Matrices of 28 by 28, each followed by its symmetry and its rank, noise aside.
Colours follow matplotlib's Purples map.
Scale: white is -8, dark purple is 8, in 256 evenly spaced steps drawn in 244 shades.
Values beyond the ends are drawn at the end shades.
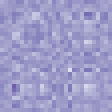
symmetric, rank three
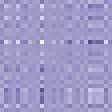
symmetric, rank one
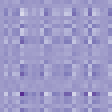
no symmetry, rank one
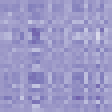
no symmetry, rank two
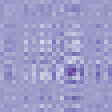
symmetric, rank two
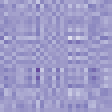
antisymmetric, rank two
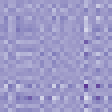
no symmetry, rank two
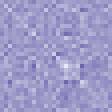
symmetric, rank three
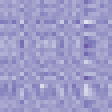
no symmetry, rank two
